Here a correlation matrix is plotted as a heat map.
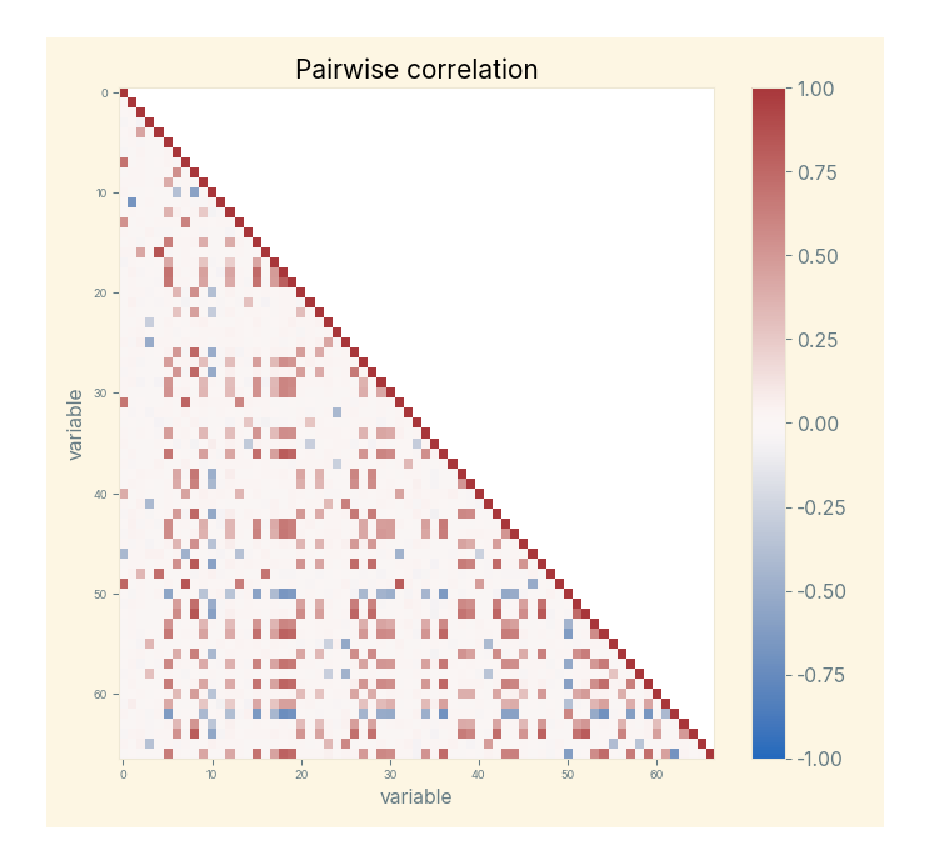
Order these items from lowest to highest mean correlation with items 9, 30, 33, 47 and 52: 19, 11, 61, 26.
11, 61, 19, 26
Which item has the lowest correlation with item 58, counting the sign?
25
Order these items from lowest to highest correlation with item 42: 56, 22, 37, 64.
37, 22, 56, 64
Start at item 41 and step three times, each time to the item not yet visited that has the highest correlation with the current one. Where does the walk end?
23
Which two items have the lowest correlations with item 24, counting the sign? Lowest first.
32, 37
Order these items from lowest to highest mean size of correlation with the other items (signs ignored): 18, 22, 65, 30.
65, 22, 30, 18
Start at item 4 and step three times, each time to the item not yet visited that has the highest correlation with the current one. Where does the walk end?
2
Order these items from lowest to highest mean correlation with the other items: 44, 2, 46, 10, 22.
10, 46, 2, 22, 44
